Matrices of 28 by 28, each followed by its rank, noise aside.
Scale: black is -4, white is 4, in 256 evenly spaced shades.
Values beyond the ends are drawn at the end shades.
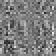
four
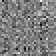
six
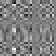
two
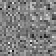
six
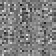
six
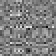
four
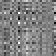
two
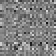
four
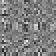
three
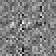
four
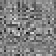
four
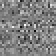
four
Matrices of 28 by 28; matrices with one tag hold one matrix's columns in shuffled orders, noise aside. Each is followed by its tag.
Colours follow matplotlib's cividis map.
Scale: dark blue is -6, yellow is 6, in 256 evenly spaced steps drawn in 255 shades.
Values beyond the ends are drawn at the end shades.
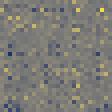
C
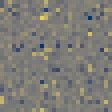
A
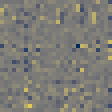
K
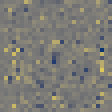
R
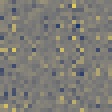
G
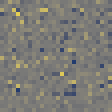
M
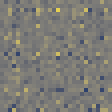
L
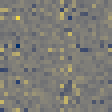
A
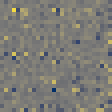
L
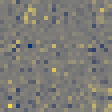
K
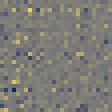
L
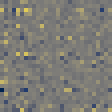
L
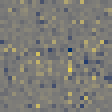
R
